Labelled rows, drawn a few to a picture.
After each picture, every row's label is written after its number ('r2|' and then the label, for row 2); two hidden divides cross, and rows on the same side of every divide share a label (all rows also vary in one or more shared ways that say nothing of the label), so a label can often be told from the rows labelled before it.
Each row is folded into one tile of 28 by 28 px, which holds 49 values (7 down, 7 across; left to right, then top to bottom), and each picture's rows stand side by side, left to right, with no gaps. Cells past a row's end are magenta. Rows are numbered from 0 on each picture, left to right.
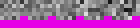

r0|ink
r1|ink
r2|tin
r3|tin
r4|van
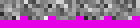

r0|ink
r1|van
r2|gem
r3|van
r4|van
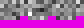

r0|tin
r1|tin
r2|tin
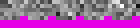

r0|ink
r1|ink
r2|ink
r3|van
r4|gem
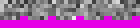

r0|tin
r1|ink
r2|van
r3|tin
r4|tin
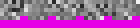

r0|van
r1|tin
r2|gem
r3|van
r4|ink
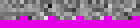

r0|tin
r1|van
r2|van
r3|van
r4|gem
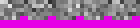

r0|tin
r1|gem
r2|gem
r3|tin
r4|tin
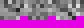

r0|van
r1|tin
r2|gem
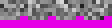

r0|gem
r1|tin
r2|gem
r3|gem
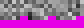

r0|tin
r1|van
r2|van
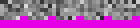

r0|van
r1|van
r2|ink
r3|tin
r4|ink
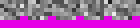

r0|gem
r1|tin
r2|van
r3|tin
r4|tin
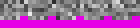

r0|ink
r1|tin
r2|van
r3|gem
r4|tin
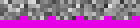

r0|gem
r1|tin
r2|gem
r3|van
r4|tin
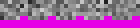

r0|van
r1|ink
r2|ink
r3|ink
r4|ink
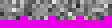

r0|gem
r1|ink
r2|van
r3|gem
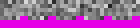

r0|ink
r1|tin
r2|gem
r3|gem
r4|ink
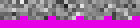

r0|tin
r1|gem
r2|van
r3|van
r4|van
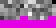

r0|van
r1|tin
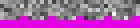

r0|gem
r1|tin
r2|van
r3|van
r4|tin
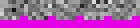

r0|tin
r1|gem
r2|gem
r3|ink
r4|van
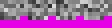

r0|van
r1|van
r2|ink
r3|gem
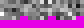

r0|tin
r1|tin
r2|van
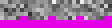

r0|gem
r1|ink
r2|ink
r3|gem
